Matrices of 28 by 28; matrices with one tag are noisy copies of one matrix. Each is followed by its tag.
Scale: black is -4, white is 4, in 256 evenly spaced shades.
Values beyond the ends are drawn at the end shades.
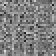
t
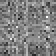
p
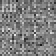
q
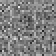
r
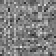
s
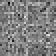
p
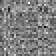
s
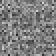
r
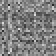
r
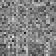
p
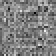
s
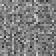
t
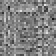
s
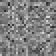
p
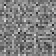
t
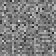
t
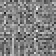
t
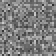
r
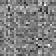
s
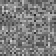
q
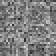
p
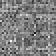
q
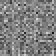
t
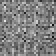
t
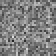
p
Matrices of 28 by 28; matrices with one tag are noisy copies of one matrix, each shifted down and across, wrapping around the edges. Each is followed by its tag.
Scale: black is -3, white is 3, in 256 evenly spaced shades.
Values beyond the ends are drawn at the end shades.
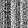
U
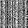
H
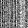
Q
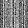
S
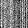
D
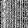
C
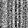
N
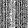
Q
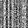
N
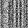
N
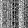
U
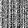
H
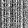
H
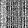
Q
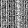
C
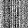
D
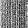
C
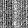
C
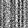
N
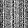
S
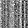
N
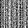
H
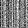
H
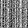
H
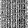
C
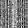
Q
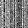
S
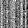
N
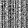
H
